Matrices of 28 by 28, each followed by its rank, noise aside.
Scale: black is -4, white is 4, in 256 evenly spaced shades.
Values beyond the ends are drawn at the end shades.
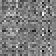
four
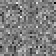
seven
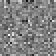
six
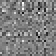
three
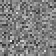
seven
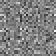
five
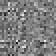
three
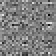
five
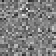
five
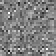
five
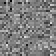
seven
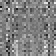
three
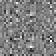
four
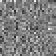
three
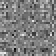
five
